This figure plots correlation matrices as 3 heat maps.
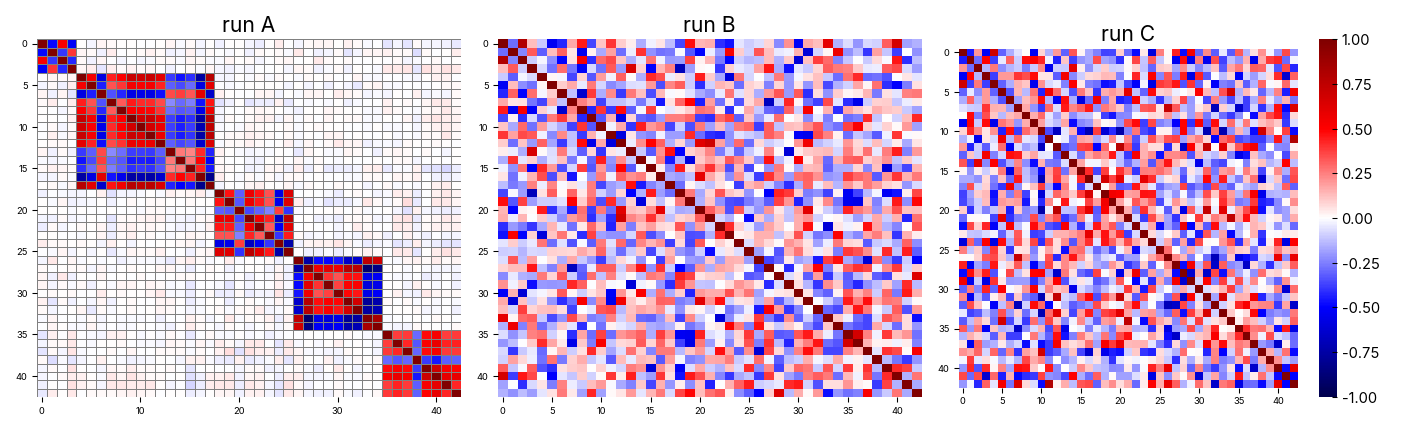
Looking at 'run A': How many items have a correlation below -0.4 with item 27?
3
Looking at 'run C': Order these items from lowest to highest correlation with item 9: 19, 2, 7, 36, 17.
7, 2, 19, 17, 36
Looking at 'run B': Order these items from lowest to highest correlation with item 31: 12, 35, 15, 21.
15, 21, 35, 12
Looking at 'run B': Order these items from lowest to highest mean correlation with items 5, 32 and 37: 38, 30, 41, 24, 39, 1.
24, 41, 1, 39, 30, 38
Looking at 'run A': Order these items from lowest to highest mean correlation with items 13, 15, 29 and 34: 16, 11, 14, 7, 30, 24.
11, 7, 30, 24, 14, 16
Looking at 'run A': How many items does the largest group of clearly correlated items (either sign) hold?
14
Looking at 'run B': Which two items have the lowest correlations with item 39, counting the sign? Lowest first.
15, 18
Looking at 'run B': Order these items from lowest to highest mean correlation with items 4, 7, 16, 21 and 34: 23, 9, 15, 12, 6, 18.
9, 23, 6, 18, 15, 12
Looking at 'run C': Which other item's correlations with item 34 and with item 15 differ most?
23
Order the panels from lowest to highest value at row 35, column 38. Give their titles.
run A, run B, run C
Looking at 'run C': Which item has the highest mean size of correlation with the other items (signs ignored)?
10
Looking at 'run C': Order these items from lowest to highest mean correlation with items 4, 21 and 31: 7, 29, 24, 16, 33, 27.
24, 7, 16, 27, 33, 29
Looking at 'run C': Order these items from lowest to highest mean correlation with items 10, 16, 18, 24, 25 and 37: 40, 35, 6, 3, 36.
6, 35, 40, 3, 36
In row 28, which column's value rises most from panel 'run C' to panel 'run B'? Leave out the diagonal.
42
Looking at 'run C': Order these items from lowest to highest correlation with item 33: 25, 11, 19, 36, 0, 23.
25, 0, 36, 23, 11, 19
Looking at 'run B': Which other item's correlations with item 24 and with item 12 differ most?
21
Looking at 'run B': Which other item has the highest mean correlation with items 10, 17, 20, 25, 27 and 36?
35
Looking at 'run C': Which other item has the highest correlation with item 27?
29
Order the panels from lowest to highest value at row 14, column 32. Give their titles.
run C, run A, run B
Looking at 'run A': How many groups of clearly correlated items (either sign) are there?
5
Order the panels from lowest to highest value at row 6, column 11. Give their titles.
run A, run C, run B
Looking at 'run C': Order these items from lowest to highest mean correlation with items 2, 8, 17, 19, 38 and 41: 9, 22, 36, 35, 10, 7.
7, 36, 9, 35, 22, 10
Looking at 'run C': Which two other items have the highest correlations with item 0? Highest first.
4, 29
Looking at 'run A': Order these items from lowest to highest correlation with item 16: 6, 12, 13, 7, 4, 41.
4, 12, 7, 41, 13, 6
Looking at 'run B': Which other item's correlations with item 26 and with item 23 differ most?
37
